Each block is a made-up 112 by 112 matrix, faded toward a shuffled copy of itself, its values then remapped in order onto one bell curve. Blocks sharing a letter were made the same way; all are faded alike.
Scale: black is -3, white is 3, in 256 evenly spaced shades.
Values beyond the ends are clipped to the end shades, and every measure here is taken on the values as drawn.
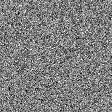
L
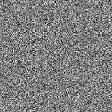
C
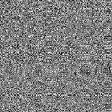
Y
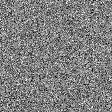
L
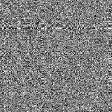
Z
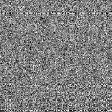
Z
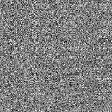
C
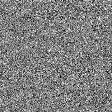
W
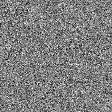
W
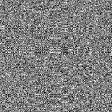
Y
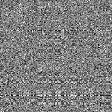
Y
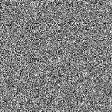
C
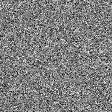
W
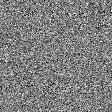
W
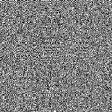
C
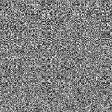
Y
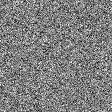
L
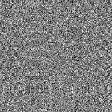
C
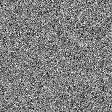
L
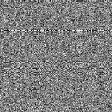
Y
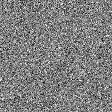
W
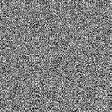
C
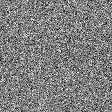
L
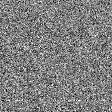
W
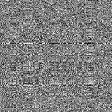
Y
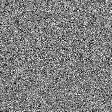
W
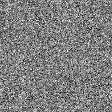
W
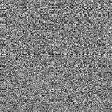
Y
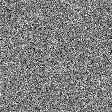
W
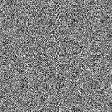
C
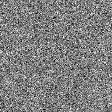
W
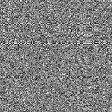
Y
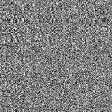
C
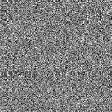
C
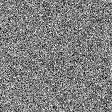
L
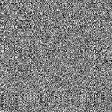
Z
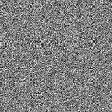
C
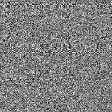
Z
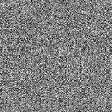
C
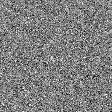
W
